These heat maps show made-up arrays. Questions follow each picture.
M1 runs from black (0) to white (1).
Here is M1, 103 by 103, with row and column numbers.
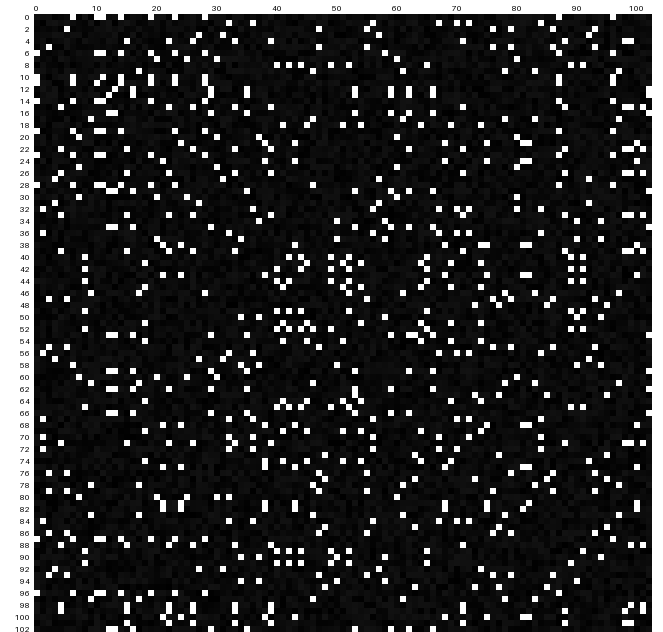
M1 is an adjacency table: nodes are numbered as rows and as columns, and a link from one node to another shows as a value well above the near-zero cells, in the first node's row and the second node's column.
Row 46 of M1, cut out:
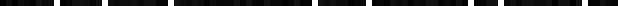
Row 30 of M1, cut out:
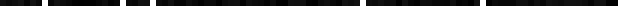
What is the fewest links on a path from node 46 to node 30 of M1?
6
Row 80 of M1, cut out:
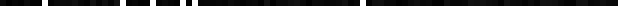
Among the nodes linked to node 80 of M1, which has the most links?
node 32
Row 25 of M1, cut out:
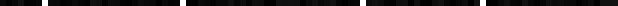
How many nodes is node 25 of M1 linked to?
4
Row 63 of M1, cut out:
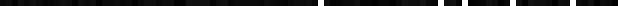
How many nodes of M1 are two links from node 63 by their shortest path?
10
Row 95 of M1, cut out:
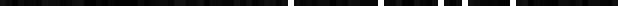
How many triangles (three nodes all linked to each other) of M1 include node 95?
8
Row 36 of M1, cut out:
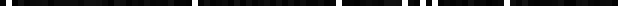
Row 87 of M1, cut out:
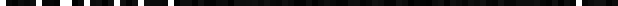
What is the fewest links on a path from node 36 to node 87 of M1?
7
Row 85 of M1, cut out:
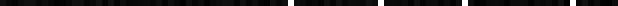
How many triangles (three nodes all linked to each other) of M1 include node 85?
5
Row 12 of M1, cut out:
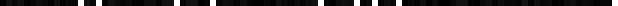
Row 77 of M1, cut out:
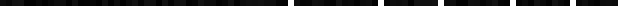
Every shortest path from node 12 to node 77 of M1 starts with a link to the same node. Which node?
node 53
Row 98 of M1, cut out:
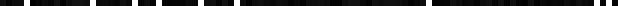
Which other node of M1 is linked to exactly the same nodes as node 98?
node 88
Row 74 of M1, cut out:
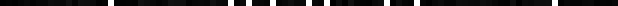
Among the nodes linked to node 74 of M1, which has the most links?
node 38
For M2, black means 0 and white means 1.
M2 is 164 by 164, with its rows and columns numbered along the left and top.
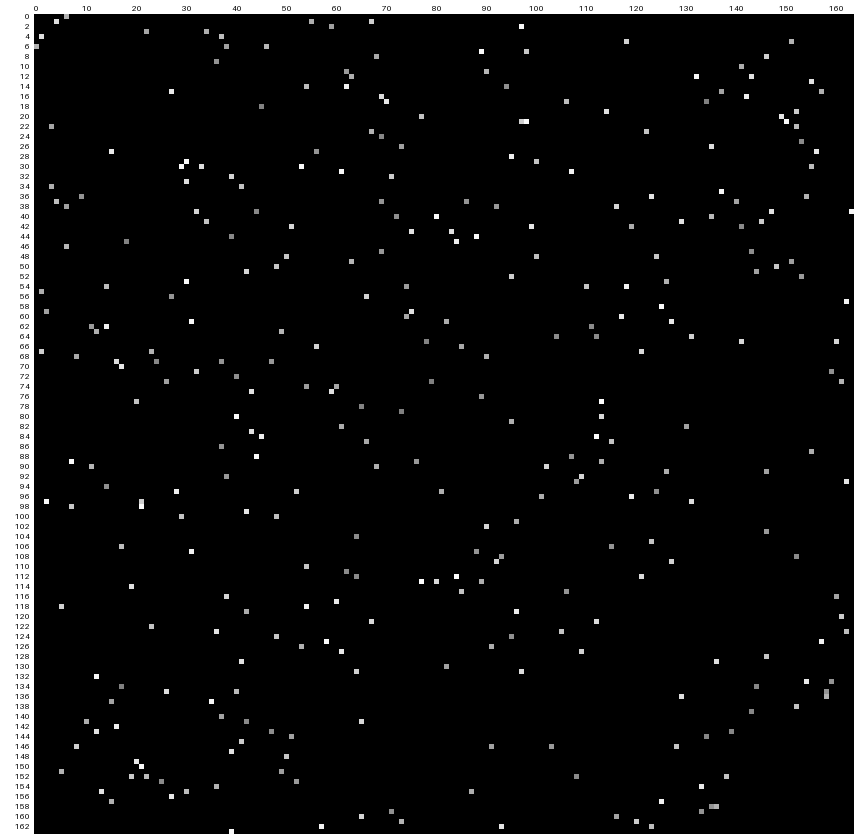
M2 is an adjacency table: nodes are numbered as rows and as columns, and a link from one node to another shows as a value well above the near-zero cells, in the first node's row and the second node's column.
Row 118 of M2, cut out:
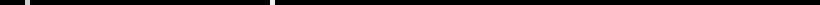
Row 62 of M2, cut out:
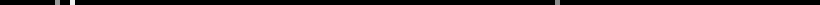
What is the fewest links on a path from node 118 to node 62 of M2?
3
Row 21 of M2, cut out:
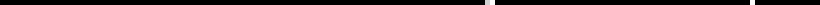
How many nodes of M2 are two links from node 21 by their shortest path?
3
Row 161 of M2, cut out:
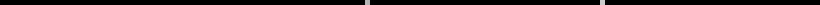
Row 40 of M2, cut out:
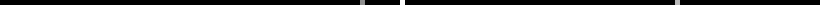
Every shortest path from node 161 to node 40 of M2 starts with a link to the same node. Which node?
node 73
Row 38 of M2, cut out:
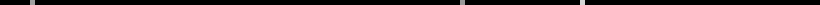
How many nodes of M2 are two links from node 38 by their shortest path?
4
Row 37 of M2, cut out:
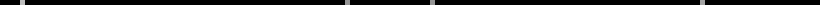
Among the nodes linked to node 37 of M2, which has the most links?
node 69
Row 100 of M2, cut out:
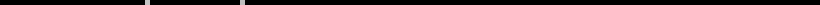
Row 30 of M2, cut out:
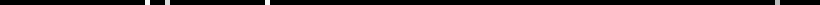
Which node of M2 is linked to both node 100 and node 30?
node 29
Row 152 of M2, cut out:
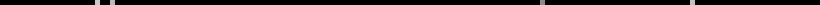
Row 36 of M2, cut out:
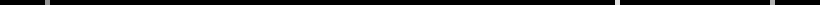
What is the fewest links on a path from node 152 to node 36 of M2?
5
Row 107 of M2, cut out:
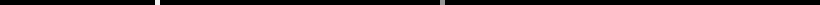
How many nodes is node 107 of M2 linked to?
2
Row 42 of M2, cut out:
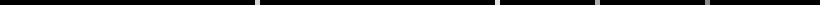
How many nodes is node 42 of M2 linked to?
4
